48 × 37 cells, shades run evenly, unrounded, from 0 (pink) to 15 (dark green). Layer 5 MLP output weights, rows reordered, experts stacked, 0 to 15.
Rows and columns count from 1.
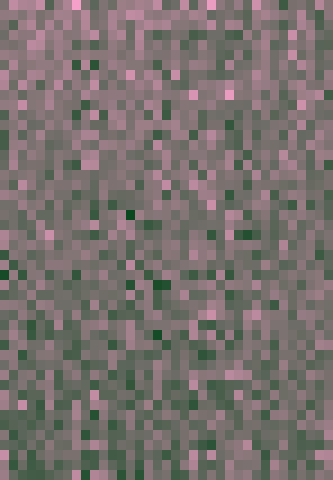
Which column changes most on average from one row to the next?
11
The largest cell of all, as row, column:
22, 15
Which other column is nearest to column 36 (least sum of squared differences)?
25
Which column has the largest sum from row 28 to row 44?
4
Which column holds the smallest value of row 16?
32
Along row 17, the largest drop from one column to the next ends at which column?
10
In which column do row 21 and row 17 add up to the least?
24
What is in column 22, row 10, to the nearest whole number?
2
